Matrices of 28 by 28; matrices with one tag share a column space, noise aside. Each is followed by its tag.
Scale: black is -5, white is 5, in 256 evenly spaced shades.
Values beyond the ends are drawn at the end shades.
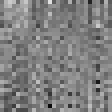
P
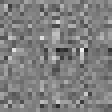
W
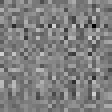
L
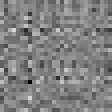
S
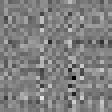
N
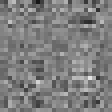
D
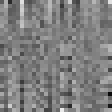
P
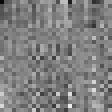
P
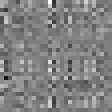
D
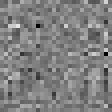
L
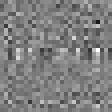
W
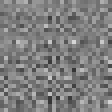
N
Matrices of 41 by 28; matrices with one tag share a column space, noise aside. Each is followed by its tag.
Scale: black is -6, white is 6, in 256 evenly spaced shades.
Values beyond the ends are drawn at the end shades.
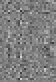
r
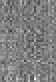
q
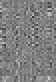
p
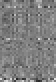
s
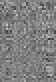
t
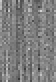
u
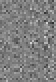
r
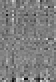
s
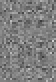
r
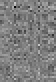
t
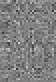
r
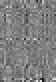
s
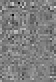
t
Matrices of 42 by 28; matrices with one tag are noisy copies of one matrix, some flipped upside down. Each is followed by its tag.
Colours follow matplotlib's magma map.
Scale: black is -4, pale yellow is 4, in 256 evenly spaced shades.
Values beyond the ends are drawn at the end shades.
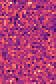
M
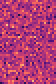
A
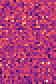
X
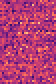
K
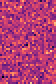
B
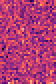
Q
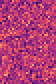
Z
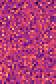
Z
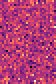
Q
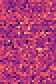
K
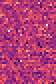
K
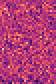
Z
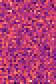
M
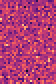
X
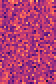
Q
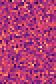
Z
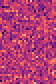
B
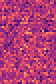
K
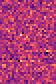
K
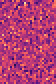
Z
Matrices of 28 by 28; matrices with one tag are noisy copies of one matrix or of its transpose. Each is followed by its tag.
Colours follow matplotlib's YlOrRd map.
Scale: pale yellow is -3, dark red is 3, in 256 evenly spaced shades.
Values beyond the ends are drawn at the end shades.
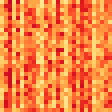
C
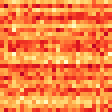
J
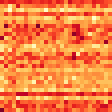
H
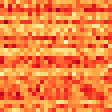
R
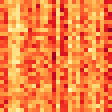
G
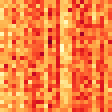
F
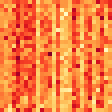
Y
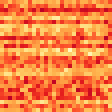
R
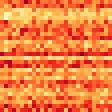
G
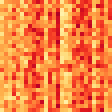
F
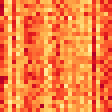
H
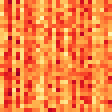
C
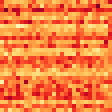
R
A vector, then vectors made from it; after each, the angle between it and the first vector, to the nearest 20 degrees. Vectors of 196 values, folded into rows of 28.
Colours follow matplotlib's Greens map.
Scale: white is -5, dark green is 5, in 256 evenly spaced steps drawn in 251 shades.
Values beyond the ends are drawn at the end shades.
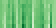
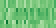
100 degrees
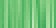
60 degrees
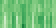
40 degrees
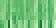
80 degrees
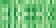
100 degrees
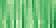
80 degrees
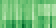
40 degrees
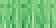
40 degrees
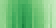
60 degrees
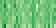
120 degrees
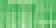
140 degrees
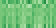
120 degrees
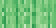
120 degrees
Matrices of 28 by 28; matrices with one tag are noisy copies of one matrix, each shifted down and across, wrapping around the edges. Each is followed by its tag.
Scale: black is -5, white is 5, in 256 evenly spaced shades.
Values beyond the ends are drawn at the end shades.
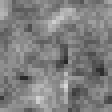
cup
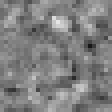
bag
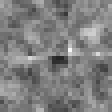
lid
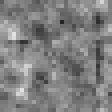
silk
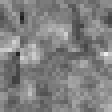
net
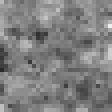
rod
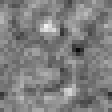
bag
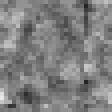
silk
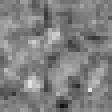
bag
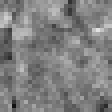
net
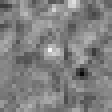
bag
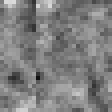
net
